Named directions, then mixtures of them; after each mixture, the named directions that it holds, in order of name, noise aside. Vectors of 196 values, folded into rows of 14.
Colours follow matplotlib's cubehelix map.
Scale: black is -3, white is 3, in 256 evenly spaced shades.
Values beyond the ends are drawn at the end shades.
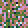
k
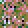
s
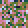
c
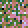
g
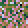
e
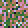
k.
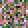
c, k.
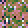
s.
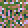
e, k.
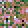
c, s.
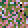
e.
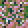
e, s.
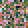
c, k.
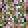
c, k.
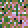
g.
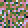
e, k.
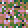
c, s.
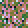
e, s.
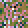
k, s.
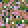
k, s.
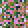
c, k.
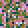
k, s.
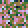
c.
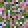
e, k.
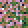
g.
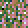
g, k.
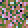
e, s.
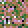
s.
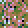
s.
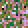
c, g.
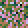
e.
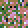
g, s.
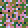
g, k.
